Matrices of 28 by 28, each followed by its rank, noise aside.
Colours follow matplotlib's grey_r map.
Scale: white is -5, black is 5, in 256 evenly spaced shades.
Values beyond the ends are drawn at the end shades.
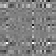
two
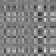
one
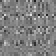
three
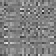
three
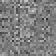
four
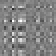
one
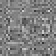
four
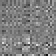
three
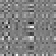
two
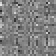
four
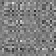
three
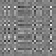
one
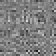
four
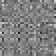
four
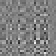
two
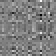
three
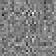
four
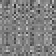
three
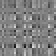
one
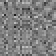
four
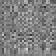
four
